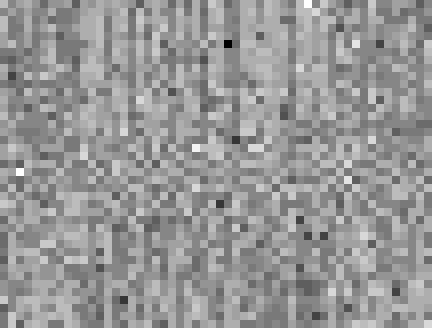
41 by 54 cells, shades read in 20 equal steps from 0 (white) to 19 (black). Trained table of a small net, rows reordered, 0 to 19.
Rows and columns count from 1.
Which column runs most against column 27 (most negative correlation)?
49
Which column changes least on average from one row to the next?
5
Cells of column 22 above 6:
33
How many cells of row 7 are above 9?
12
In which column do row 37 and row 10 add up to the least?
6
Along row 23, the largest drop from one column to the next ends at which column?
44
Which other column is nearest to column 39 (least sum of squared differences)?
41
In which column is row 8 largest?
26
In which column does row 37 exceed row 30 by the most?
50
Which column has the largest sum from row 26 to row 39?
38
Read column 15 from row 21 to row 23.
4 4 8
